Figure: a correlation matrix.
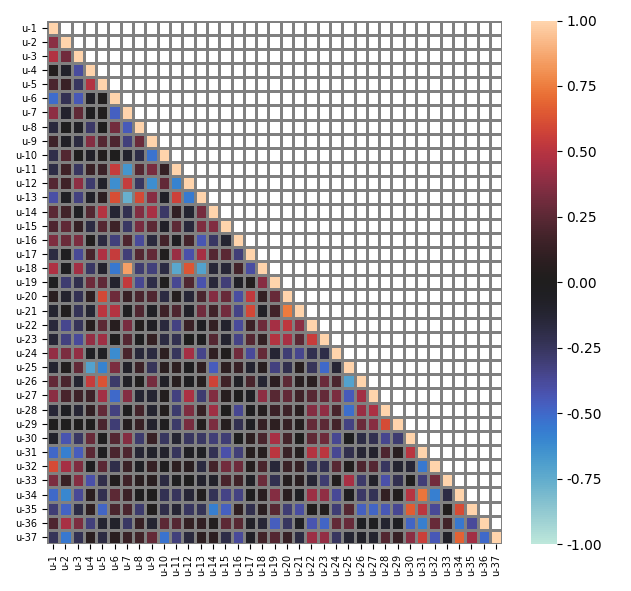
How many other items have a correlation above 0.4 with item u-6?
4
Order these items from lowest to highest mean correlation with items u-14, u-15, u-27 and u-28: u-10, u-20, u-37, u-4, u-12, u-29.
u-10, u-37, u-4, u-12, u-20, u-29
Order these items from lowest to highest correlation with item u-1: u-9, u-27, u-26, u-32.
u-9, u-26, u-27, u-32
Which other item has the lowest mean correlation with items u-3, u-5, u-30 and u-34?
u-36
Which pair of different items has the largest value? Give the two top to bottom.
u-7, u-18
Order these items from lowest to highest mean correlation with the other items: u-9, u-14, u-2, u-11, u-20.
u-11, u-2, u-9, u-14, u-20
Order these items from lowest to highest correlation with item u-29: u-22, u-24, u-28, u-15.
u-15, u-24, u-22, u-28
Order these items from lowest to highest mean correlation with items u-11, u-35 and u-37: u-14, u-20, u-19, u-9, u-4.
u-14, u-20, u-19, u-4, u-9
